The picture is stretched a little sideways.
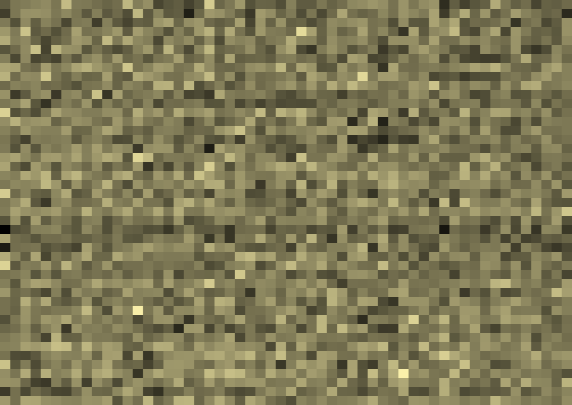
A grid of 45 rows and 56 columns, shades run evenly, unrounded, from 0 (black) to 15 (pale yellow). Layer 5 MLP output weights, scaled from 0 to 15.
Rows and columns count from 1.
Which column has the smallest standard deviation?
54
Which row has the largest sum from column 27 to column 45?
42
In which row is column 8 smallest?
28
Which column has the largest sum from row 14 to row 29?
24
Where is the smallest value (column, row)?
1, 26
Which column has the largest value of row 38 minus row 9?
44
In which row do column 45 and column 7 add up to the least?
37
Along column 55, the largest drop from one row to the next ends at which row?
34
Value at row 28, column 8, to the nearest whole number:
4
